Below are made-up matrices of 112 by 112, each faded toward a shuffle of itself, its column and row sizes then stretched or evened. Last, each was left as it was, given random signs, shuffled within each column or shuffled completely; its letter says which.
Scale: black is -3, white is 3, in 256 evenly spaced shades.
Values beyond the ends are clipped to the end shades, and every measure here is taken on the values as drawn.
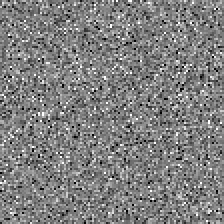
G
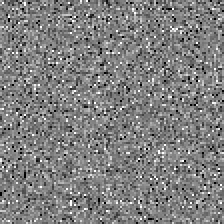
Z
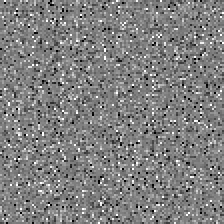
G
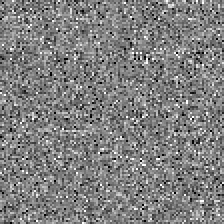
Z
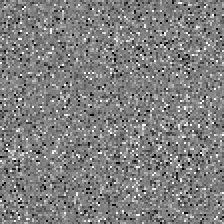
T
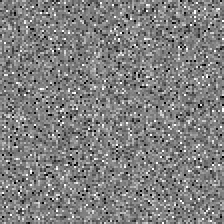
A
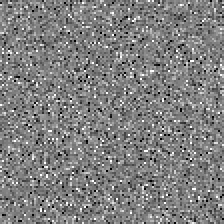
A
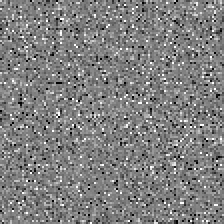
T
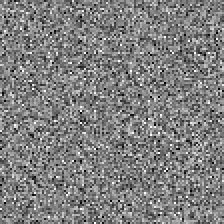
T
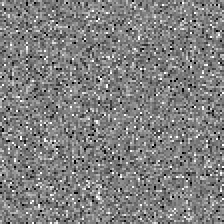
G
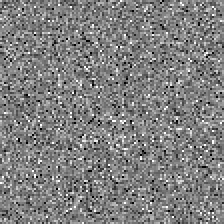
Z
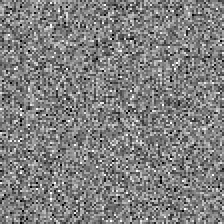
G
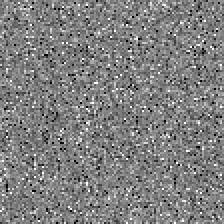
G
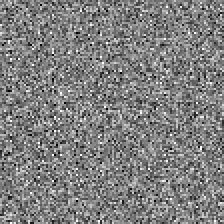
Z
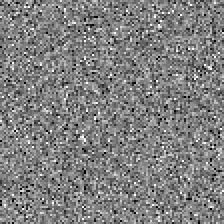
G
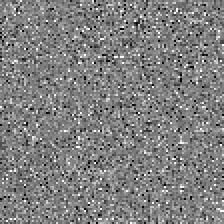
T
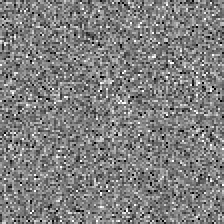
T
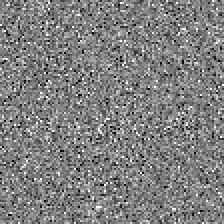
T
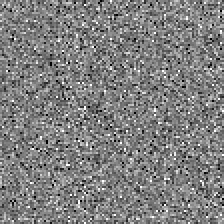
G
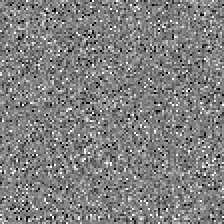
Z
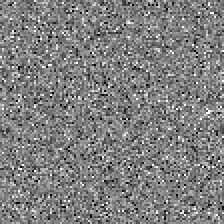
T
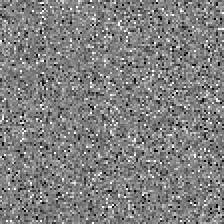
G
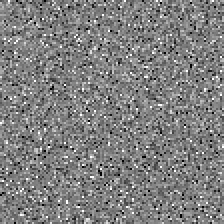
A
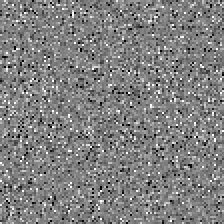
T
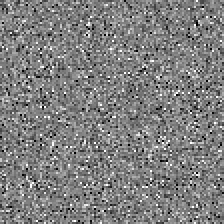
T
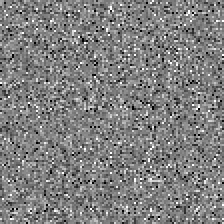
T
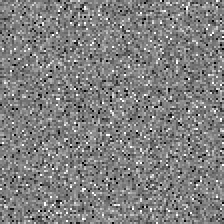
G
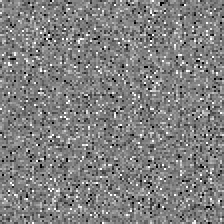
T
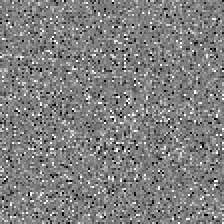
T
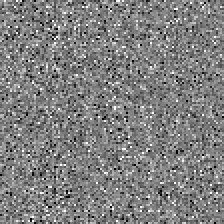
Z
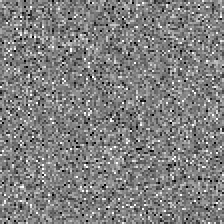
G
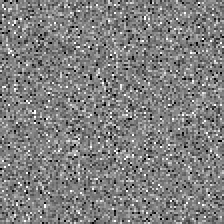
G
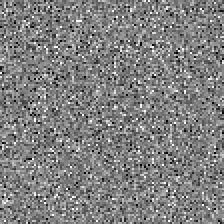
T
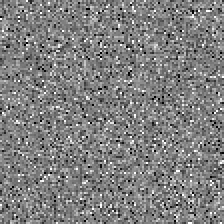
Z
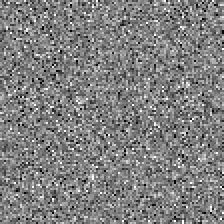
G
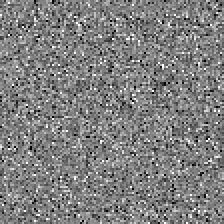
Z
